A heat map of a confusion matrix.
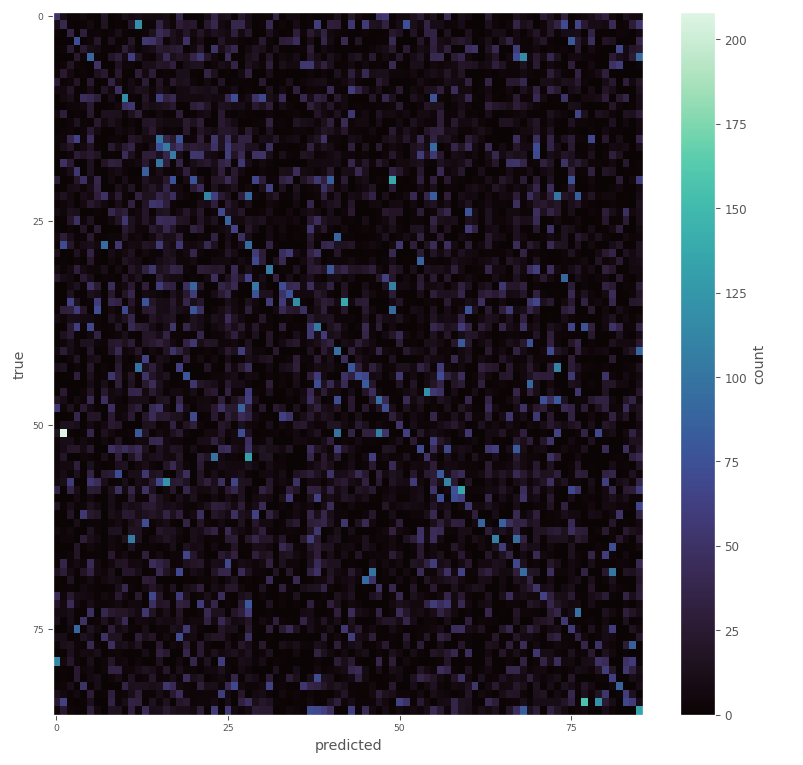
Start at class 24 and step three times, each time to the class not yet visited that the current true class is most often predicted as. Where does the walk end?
68
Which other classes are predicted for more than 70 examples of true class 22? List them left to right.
28, 55, 73, 76
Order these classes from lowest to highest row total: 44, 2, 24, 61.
2, 24, 61, 44
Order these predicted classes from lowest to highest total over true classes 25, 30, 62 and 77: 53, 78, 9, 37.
78, 9, 37, 53
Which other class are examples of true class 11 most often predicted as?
10
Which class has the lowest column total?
32
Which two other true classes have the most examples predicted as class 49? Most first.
20, 33
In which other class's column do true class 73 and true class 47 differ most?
76
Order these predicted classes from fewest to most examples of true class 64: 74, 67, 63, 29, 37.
63, 74, 29, 37, 67
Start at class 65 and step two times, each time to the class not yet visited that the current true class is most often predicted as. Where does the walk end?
38
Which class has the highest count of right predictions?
85
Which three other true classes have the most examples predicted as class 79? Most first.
84, 51, 77
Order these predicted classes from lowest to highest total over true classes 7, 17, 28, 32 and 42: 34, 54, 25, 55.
34, 54, 25, 55
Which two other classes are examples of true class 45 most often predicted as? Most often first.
69, 38
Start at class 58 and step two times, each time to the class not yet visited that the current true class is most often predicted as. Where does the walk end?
56
